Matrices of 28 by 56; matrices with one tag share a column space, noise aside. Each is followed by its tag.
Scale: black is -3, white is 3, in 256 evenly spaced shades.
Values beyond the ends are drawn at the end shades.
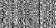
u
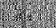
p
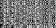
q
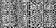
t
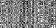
q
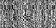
p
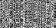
u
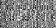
p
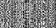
u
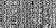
q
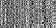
q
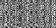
t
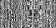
p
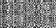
t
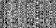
u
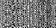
t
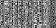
q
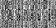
p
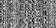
u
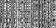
u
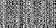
q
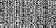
q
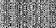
t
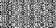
t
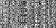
q
